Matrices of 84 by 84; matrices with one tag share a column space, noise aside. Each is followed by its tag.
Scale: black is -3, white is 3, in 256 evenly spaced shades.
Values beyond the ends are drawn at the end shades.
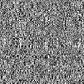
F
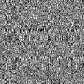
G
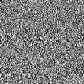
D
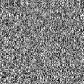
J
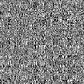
F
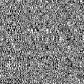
G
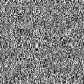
D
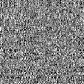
J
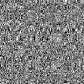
G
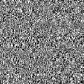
D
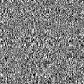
D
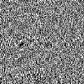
D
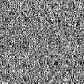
F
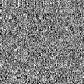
J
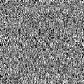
D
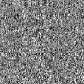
J
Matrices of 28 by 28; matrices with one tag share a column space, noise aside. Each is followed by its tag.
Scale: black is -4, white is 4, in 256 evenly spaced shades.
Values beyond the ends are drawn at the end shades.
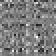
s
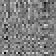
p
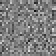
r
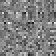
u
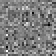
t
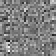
r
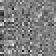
t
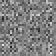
r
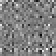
s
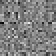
u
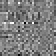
u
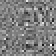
t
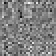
p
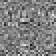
t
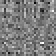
p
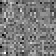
p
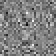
t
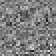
t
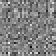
p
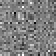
u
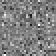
t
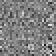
t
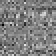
t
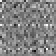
s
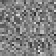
r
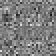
t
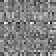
u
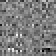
s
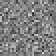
r
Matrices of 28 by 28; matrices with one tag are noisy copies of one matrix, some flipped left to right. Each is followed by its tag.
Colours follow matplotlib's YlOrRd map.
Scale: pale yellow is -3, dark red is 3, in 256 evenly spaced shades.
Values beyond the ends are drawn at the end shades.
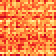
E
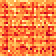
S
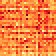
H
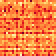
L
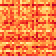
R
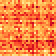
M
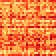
E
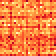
E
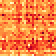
M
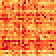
M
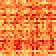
M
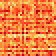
L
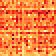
H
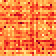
M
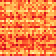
E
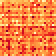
S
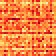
L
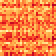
R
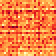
H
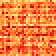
S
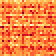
S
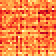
H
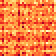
R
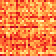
E
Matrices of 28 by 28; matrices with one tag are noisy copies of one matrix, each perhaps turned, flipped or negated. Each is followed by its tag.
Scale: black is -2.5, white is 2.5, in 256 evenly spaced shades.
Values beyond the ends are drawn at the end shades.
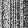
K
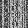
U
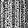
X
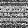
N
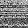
K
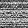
U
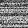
X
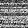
X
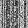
U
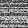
X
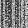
X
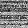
X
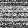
N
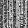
X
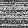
U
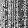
K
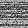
U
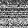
K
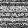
N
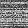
U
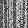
X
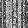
N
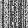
U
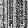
X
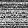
U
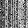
K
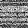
N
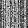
U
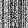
U
